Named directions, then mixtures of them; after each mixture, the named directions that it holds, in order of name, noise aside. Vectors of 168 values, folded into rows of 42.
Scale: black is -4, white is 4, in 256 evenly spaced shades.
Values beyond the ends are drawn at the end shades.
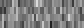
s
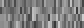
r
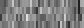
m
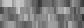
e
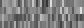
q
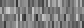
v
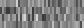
v.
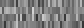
v.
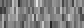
s.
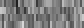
e, s.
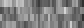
e.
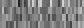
e, q, v.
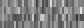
q.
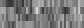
e, m.
